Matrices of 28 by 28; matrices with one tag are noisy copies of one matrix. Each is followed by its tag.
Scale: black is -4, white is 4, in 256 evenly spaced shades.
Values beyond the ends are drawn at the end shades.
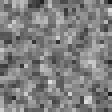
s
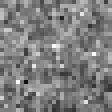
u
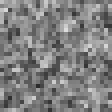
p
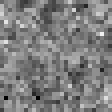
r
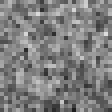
u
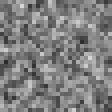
s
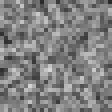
s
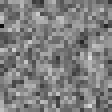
s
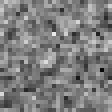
p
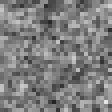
r
